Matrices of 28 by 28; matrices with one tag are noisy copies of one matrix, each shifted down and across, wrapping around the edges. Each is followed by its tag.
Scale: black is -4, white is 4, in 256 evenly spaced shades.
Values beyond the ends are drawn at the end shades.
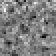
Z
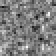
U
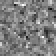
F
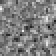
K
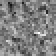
F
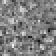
K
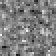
U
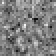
U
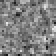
K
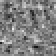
F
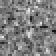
K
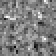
F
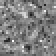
Z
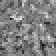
F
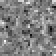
F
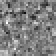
K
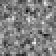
U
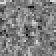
F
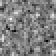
U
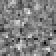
K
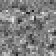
Z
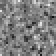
U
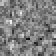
K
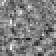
K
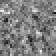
F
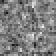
K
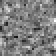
K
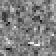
F
